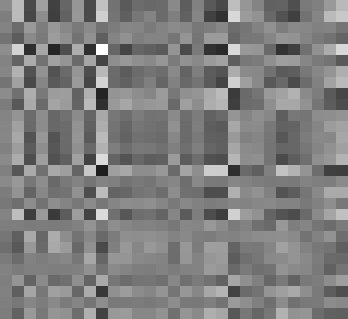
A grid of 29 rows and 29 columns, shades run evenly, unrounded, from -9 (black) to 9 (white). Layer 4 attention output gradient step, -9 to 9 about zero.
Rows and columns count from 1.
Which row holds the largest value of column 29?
5
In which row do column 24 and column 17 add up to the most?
16
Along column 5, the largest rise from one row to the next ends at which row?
6
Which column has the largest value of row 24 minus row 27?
9
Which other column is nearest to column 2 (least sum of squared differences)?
29
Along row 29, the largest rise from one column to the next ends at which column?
10
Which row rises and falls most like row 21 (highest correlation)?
25
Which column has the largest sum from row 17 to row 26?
20
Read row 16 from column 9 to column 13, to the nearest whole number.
-7 2 3 1 1
